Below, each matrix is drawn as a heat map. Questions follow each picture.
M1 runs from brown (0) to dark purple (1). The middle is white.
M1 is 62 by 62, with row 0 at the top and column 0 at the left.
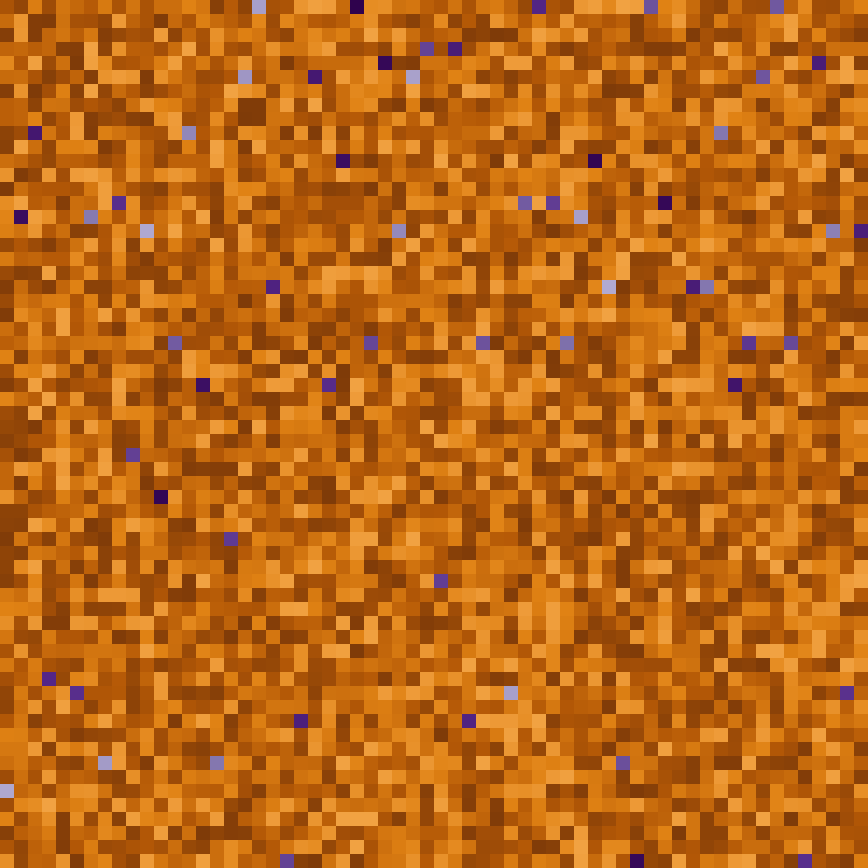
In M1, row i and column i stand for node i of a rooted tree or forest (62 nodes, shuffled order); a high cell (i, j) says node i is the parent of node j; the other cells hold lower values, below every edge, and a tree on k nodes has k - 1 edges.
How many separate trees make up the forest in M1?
3
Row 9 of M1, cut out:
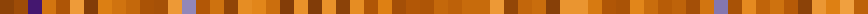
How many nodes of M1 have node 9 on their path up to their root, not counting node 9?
5
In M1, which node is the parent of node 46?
0
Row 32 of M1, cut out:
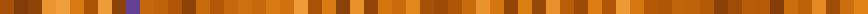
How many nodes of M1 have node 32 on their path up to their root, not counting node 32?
6
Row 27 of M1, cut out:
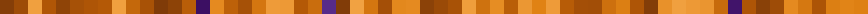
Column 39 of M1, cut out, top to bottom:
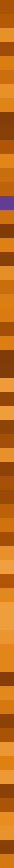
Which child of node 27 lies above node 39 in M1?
14
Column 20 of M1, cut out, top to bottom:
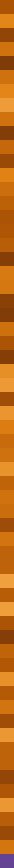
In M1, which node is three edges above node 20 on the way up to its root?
38
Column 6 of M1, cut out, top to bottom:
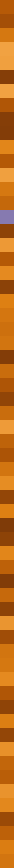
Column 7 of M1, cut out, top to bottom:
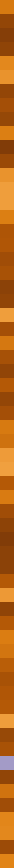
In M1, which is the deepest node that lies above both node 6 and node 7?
54
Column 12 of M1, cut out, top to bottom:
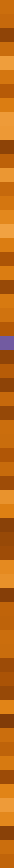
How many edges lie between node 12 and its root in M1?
3
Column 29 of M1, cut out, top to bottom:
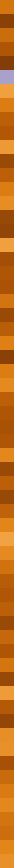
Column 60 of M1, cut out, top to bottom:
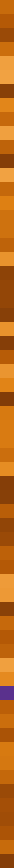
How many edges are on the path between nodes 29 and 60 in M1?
3
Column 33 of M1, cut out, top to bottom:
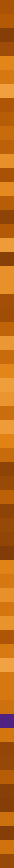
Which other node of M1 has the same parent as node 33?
21
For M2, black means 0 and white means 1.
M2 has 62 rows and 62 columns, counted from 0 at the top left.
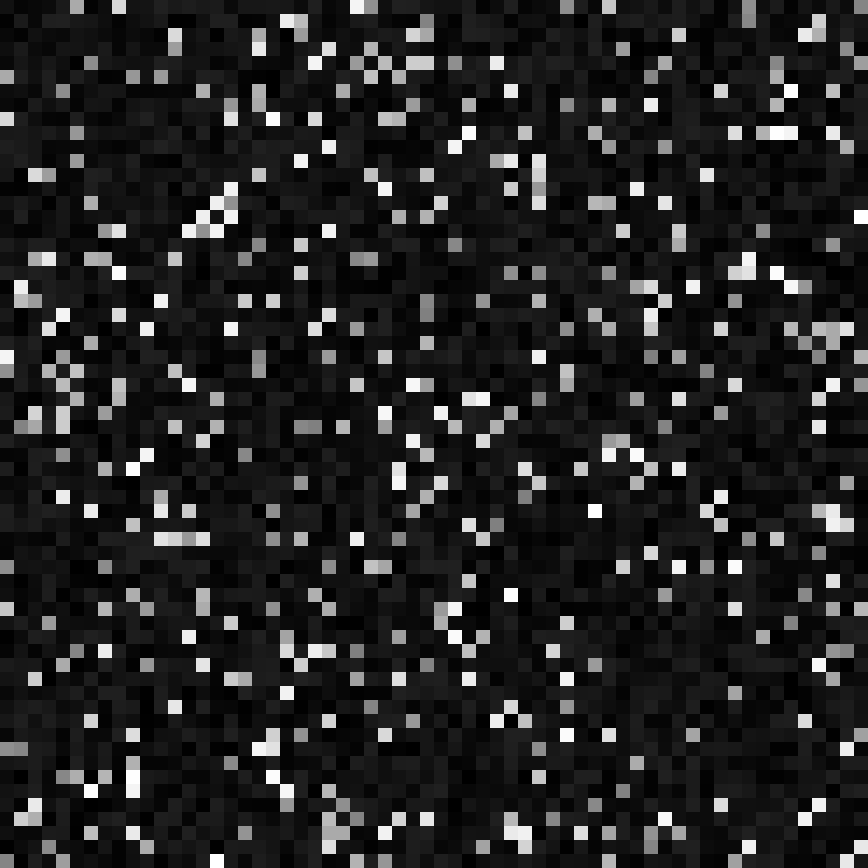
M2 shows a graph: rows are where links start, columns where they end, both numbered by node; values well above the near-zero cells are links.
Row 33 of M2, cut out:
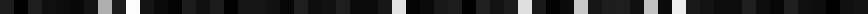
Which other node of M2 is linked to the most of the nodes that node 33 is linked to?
node 59
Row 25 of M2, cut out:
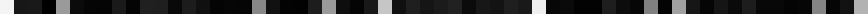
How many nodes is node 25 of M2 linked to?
10
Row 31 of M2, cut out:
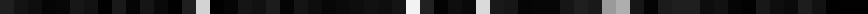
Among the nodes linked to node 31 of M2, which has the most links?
node 43
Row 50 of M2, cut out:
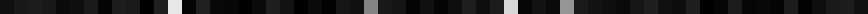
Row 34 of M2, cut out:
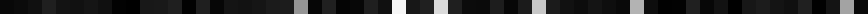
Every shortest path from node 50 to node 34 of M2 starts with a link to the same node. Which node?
node 12
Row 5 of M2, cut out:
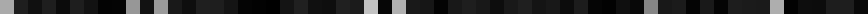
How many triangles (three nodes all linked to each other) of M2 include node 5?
2
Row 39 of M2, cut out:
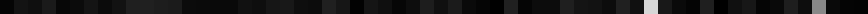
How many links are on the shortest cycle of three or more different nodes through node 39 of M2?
4
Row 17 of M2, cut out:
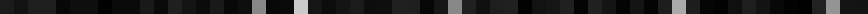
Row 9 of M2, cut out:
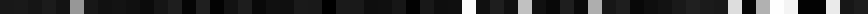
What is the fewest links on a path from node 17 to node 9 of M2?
2
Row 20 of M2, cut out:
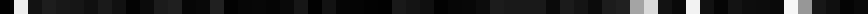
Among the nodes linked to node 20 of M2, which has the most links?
node 46
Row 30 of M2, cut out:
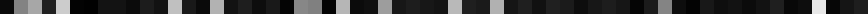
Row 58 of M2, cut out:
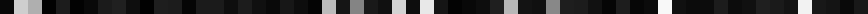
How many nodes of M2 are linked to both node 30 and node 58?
3
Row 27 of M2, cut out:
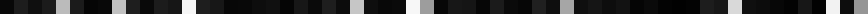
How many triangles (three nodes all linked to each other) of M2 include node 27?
7
